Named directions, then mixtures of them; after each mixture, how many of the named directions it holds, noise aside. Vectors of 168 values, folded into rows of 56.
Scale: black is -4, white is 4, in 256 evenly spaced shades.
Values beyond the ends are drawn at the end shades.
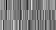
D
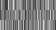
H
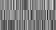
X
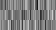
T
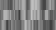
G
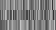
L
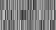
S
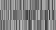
two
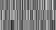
four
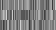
two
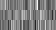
one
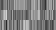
four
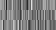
one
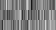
two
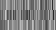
one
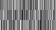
four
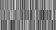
two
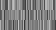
two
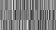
four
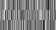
three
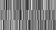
one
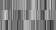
two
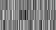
four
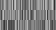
two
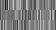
two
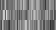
two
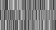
one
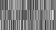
three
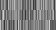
three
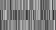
two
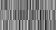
three
